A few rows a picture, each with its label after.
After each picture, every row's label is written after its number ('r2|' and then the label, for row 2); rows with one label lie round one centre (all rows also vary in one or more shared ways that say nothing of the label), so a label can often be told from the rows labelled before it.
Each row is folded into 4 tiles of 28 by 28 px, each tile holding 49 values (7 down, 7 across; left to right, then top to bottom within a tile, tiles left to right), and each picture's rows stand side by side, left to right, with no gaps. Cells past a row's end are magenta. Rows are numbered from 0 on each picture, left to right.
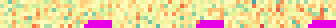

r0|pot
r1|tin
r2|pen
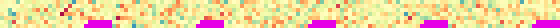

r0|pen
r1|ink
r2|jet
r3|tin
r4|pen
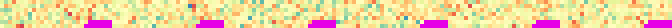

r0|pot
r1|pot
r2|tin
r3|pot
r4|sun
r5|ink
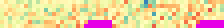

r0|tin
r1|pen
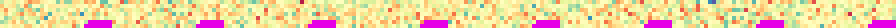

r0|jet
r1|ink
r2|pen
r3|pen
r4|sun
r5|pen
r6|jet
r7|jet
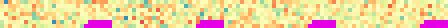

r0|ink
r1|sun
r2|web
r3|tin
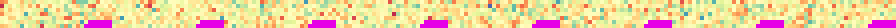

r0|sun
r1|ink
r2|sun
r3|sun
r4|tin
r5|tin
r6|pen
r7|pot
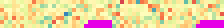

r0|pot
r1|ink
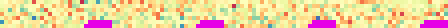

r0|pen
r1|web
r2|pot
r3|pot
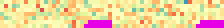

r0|tin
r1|pen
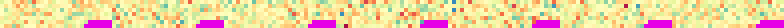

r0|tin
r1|ink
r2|pen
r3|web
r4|pot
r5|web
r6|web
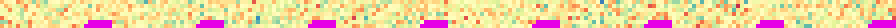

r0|tin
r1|sun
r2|web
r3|pot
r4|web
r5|web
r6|pen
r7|sun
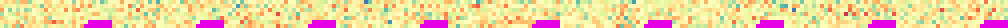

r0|pen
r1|web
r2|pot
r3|sun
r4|sun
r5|pen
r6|pen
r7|pen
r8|pot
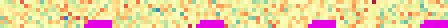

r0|pot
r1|tin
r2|pen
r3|ink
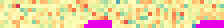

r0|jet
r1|pot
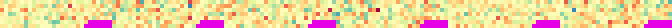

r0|pot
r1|tin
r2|pen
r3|web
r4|ink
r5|tin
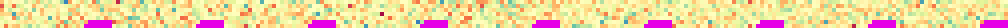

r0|pen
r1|tin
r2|web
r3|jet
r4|pot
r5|web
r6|pot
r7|ink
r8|ink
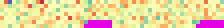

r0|sun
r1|jet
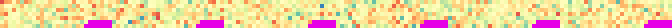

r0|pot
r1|sun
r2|web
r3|pen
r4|ink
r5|pen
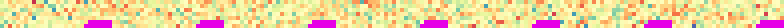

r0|tin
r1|jet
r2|ink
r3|ink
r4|web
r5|tin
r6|sun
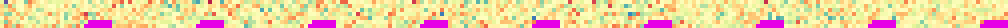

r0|pot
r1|ink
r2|sun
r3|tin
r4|pen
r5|web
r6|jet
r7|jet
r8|pen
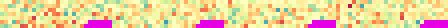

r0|jet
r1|ink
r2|tin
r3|pen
